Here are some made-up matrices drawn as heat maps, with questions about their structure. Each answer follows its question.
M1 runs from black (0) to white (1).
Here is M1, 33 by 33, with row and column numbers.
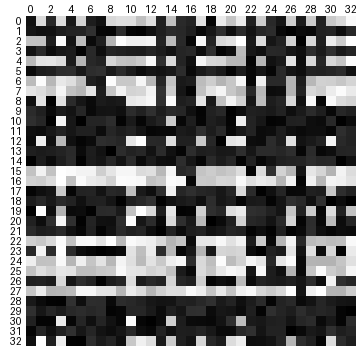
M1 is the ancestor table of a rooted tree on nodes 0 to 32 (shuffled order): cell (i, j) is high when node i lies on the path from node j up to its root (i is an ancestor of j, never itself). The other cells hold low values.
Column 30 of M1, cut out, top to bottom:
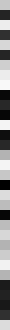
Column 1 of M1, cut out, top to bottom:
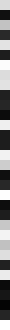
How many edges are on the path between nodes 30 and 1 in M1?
5
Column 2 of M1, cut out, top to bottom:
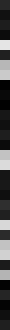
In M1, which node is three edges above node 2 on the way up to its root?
7
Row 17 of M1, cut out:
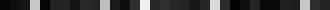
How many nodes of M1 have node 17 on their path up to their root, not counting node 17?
5
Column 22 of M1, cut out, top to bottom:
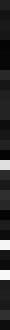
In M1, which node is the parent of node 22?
24
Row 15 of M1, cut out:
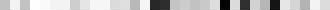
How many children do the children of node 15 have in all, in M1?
2
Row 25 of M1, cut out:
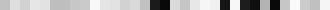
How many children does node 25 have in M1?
2
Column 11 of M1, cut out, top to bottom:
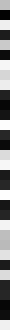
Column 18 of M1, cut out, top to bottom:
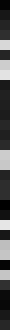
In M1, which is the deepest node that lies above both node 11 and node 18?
4
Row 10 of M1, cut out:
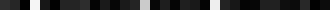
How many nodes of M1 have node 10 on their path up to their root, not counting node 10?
3
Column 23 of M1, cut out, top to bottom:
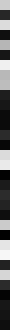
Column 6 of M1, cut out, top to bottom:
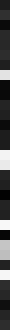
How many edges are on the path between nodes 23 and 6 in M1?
5
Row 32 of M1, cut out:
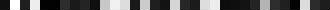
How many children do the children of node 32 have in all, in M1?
3
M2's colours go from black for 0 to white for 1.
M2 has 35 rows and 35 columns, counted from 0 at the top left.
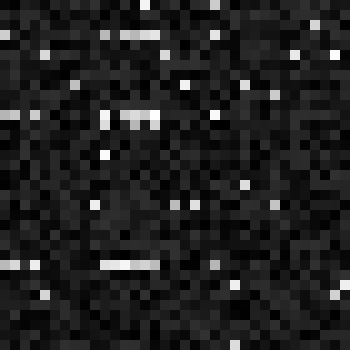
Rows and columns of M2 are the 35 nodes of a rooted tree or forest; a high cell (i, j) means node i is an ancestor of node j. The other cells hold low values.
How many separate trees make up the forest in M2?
11
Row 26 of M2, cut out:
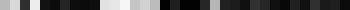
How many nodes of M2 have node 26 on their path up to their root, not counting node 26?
10
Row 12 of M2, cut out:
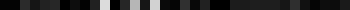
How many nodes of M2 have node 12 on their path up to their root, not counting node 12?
3
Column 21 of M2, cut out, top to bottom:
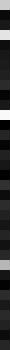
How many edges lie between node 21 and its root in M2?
4
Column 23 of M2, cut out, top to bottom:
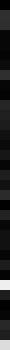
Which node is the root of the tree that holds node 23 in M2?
28
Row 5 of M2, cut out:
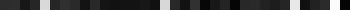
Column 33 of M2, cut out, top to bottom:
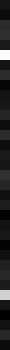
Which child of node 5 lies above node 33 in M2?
29
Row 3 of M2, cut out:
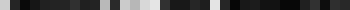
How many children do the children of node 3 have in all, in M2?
4
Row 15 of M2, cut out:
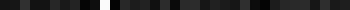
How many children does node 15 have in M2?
1
